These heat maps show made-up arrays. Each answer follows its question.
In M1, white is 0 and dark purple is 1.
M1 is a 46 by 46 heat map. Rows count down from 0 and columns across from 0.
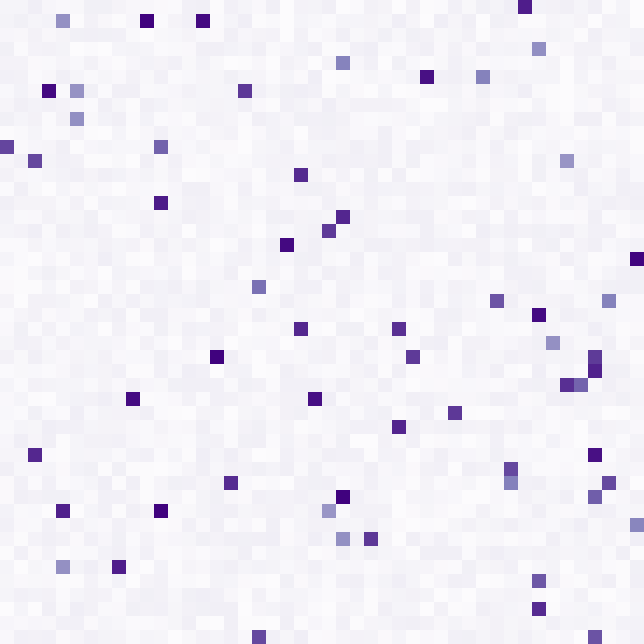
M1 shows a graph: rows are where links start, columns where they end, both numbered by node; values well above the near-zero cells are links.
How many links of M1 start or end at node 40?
4
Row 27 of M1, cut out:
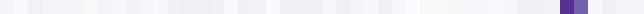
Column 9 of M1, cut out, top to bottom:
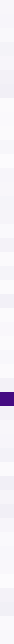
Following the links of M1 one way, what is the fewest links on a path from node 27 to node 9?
6
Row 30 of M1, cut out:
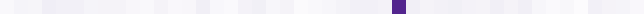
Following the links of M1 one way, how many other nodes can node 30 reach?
8
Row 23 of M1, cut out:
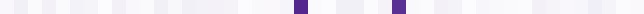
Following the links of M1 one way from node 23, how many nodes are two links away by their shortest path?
4
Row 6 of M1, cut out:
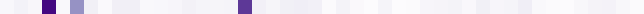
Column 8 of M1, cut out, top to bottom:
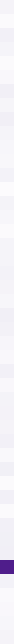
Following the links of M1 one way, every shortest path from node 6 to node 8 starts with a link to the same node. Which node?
node 5
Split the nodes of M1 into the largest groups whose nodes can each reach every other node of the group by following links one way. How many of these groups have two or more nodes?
2
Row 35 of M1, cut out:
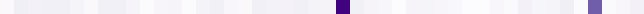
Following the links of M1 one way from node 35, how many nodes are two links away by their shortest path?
1
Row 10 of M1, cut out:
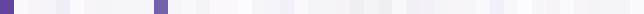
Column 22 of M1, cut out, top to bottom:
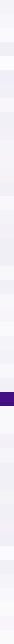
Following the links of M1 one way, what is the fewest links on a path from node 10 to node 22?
7
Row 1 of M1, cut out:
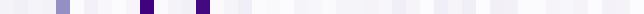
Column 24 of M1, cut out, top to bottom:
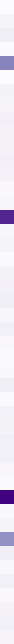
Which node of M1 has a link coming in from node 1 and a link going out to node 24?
node 4
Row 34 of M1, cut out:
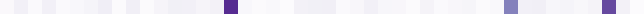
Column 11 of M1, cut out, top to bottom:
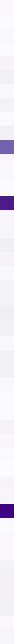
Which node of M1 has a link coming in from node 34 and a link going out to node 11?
node 36
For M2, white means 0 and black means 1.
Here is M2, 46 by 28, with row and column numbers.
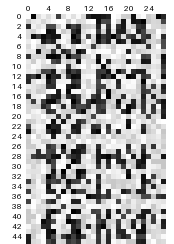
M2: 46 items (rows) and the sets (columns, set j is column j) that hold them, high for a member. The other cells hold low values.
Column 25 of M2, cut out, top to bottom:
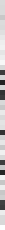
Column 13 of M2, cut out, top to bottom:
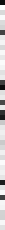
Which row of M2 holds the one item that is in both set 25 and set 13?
16
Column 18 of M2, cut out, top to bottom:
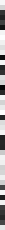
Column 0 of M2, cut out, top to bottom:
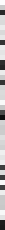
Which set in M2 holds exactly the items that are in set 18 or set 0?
9
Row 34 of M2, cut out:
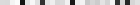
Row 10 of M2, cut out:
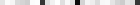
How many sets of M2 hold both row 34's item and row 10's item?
1
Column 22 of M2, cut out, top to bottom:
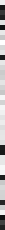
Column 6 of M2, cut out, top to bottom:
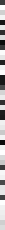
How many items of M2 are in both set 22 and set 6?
0
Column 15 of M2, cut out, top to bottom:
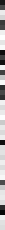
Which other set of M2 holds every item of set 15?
27
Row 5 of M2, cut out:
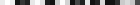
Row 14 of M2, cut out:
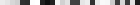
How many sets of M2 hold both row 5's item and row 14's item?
9
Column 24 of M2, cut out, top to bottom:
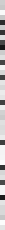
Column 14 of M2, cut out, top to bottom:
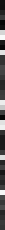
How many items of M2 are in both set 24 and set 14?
9
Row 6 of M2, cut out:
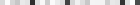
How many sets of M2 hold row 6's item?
4
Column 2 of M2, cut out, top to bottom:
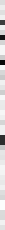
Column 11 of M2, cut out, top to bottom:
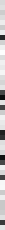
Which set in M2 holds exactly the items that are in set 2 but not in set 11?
17
